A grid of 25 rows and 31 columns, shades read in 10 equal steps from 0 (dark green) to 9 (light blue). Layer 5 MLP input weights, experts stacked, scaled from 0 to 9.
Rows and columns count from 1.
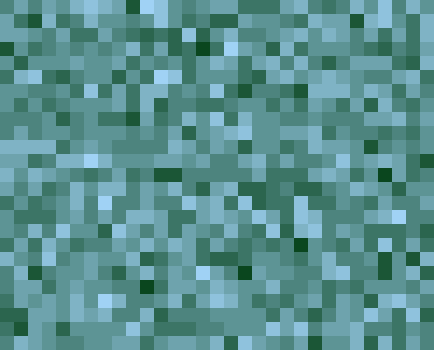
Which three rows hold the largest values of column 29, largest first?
16, 22, 9
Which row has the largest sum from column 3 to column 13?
1
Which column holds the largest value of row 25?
18
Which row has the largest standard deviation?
20
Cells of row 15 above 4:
13
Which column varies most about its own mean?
28
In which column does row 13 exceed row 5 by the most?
24
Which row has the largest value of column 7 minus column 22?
7
